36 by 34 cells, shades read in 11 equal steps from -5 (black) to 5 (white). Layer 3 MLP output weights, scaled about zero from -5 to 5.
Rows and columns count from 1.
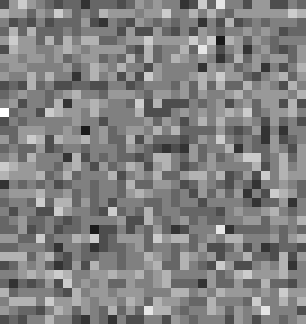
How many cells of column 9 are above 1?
6
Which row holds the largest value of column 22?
5
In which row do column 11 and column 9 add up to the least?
26
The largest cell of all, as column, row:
1, 13
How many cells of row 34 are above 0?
19
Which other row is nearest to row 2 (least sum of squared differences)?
31
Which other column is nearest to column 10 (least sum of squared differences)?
24
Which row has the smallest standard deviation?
11
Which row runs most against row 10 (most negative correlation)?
23
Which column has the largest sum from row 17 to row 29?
32
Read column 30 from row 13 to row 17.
0 -2 -3 -3 -1
